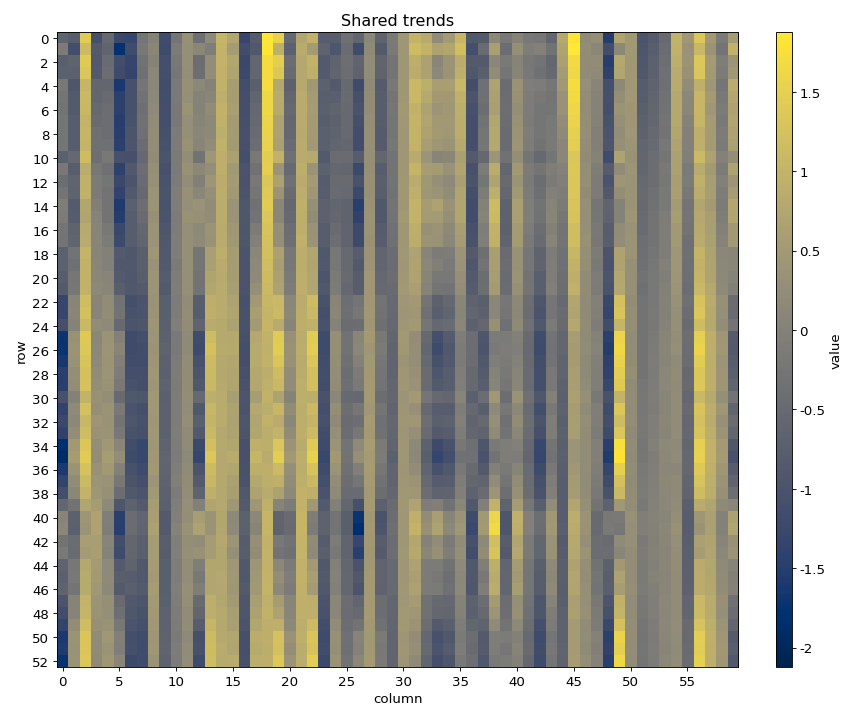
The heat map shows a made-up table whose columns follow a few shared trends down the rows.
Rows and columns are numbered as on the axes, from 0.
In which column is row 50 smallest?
0
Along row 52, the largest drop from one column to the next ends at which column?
23
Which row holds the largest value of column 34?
1
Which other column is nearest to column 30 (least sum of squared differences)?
27
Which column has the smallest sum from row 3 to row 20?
5
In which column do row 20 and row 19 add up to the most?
18
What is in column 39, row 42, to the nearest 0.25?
-0.75
